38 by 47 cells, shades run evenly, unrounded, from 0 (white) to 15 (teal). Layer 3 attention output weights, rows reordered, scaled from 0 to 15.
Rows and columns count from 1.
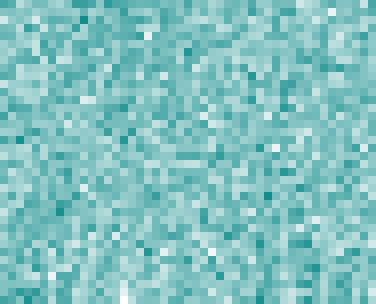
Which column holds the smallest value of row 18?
38
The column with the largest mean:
8
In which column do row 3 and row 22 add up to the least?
5
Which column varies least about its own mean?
23
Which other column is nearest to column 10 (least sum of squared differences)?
41
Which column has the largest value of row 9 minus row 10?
43
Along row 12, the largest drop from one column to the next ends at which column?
40
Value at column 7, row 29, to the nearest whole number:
8
